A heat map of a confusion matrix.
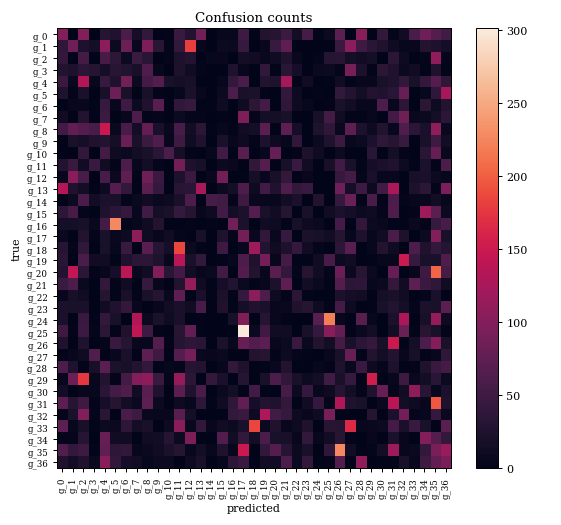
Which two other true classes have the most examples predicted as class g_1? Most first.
g_20, g_12
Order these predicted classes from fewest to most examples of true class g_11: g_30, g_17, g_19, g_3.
g_17, g_30, g_3, g_19
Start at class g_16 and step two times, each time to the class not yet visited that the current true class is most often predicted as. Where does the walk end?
g_36
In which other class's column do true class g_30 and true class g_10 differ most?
g_33
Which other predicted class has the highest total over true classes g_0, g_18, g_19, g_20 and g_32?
g_11
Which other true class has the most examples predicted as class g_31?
g_26
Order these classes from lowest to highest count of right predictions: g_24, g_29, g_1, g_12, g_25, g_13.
g_12, g_24, g_1, g_25, g_13, g_29
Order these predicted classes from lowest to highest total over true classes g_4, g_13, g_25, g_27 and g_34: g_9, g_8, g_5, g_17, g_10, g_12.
g_10, g_5, g_9, g_8, g_12, g_17
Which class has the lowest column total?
g_14
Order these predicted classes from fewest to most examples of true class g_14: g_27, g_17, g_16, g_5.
g_16, g_5, g_17, g_27
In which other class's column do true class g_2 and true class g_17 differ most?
g_7
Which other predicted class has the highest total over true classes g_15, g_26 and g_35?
g_31
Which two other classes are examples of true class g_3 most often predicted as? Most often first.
g_27, g_8
